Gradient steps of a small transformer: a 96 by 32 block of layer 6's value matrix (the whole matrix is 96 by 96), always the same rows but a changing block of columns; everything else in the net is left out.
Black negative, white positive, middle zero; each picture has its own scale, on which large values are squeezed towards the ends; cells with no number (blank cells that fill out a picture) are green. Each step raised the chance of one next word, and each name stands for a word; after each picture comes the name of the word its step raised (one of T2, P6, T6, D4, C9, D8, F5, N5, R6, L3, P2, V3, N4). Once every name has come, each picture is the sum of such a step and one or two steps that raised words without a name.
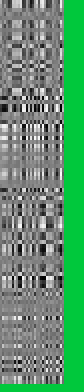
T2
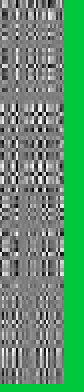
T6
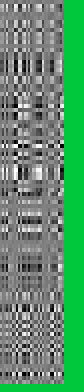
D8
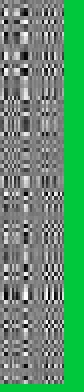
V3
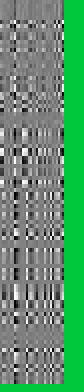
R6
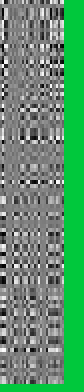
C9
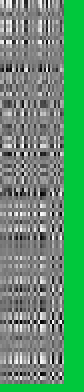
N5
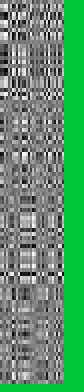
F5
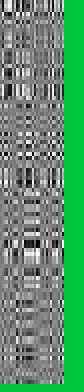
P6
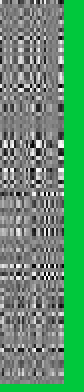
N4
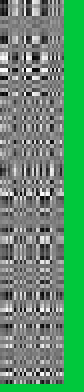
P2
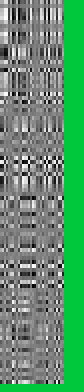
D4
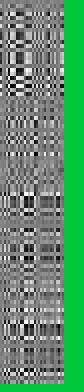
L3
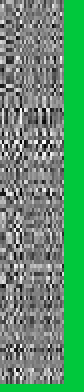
N4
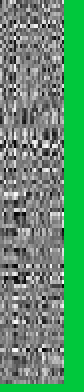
N4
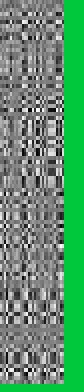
R6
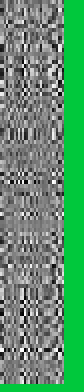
C9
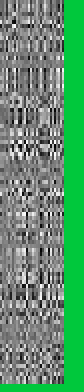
R6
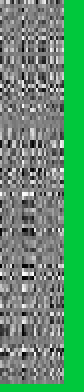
N4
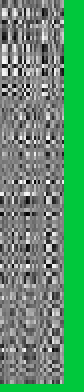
C9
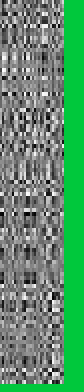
P2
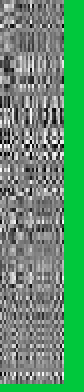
D8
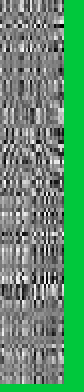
R6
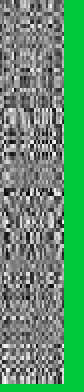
T2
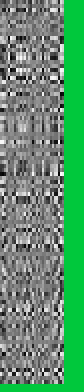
P2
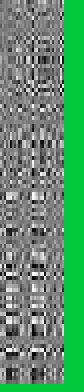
N4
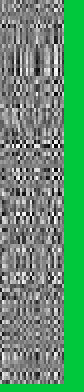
D8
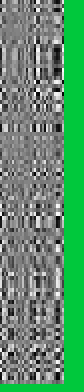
T2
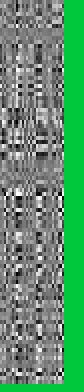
L3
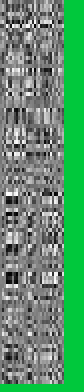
F5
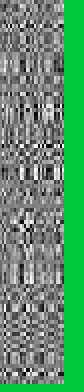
D8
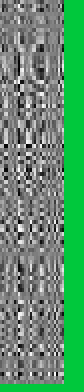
D8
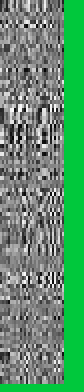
T2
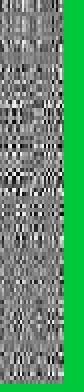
N5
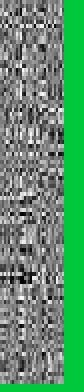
V3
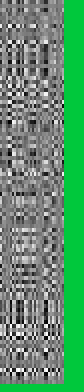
L3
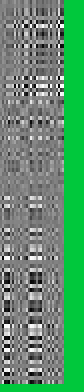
L3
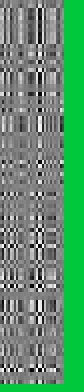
D4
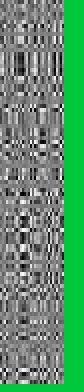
D8
